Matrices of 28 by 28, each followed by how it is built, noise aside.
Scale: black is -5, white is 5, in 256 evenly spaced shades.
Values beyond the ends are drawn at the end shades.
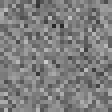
Toeplitz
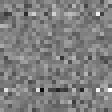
uneven rows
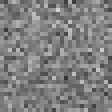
noise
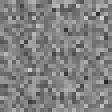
repeating rows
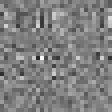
low rank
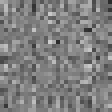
low rank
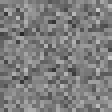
repeating rows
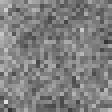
smooth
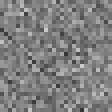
Toeplitz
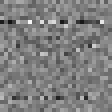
uneven rows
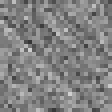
Toeplitz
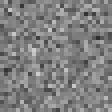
noise
